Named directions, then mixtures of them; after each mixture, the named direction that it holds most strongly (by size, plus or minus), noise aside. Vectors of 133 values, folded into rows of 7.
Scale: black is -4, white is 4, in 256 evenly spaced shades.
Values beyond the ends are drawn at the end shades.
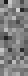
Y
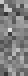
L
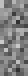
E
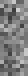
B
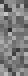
L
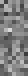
L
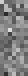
L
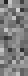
Y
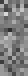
L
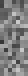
E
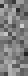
B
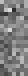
L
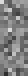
L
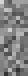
E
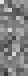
L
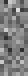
Y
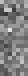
L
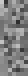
E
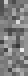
E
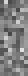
Y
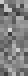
L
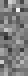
Y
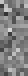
L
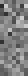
L
